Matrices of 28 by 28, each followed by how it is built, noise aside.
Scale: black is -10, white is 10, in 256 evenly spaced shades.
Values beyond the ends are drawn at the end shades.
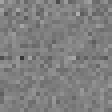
uneven rows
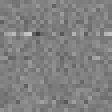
uneven rows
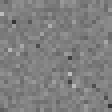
sparse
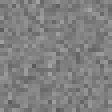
noise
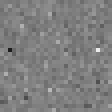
sparse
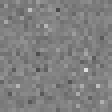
sparse
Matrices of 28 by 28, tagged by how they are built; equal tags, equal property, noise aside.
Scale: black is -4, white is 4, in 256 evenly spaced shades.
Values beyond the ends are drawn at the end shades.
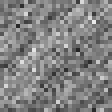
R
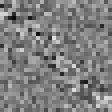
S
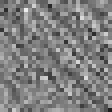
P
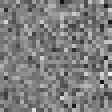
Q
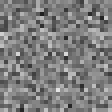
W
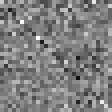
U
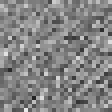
R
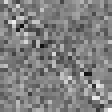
S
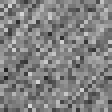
R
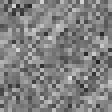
R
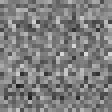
W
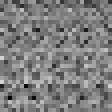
W
